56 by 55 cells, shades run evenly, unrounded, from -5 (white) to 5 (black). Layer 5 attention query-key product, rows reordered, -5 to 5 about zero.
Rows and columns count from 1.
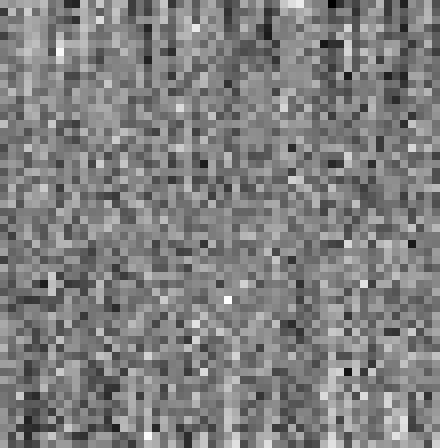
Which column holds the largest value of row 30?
2
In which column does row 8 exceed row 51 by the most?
19
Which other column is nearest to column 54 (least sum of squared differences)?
39
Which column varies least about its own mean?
28
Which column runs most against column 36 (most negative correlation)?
17
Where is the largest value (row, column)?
1, 42
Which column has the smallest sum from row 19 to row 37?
35
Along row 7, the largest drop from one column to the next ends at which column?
8
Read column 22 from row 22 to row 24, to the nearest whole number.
0 3 -1
